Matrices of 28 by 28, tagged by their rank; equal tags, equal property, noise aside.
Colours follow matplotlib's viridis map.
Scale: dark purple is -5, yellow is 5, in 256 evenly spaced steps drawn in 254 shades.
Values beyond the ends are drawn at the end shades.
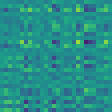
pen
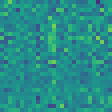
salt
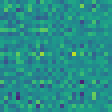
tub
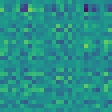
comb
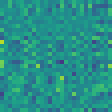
tub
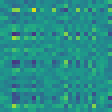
pen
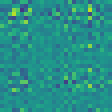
comb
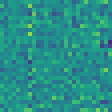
tub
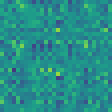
tub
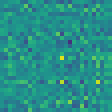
tub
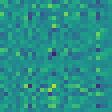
comb
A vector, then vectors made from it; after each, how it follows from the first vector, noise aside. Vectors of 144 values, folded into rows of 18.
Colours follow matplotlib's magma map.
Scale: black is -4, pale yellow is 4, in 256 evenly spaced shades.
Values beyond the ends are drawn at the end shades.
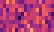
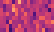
wrapped around, negated, partly zeroed.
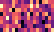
wrapped around, scaled up.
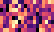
wrapped around, negated, scaled up.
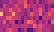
wrapped around, negated, partly zeroed.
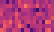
negated, partly zeroed.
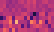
reversed, partly zeroed.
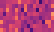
negated, partly zeroed.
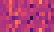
reversed, partly zeroed.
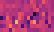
reversed, partly zeroed.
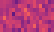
wrapped around, shrunk.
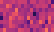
reversed, partly zeroed.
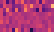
negated, partly zeroed.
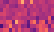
reversed, partly zeroed.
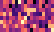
wrapped around, negated, scaled up.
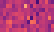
reversed, partly zeroed.
